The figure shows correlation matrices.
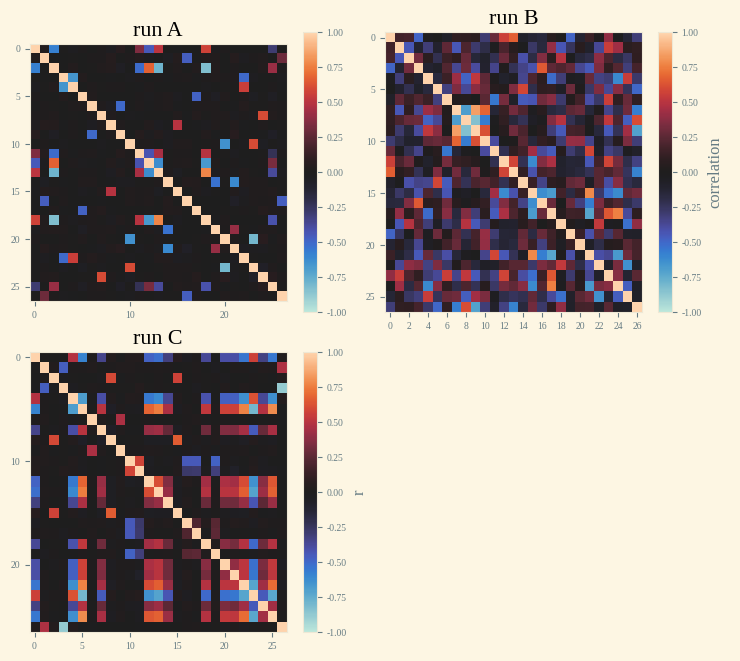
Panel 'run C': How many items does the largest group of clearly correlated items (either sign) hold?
14
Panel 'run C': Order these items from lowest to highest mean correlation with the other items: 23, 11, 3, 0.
23, 0, 3, 11
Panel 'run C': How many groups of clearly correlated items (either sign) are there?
5
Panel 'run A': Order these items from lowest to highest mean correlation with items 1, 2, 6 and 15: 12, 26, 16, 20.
16, 20, 26, 12
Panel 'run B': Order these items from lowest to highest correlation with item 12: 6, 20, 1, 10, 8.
20, 10, 8, 1, 6
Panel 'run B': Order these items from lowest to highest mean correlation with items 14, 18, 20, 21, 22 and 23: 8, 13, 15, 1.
1, 13, 15, 8
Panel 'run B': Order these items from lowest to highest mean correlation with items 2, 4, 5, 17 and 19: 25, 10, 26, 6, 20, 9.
26, 25, 20, 6, 9, 10
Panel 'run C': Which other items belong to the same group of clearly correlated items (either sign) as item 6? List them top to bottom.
9
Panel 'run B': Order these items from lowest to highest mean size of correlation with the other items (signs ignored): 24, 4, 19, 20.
20, 19, 4, 24
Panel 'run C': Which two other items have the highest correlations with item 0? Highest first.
23, 4
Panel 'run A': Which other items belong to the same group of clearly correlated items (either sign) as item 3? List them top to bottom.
4, 22
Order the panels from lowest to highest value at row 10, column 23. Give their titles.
run B, run C, run A
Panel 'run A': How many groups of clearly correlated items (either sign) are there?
9
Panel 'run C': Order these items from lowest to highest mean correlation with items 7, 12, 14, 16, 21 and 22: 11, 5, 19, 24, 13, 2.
11, 2, 19, 24, 13, 5
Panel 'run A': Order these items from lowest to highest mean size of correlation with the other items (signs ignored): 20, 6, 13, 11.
6, 20, 11, 13
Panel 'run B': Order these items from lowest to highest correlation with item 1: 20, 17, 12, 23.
20, 12, 17, 23
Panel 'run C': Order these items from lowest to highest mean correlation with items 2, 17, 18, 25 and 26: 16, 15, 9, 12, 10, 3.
3, 10, 9, 16, 15, 12
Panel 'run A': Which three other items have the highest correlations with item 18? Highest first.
13, 0, 11
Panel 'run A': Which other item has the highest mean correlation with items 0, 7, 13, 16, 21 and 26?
18
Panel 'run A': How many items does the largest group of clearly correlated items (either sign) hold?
7
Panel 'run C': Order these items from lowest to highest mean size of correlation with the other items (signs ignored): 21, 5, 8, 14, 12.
8, 14, 21, 12, 5
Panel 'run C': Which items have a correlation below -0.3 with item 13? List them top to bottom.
0, 4, 23
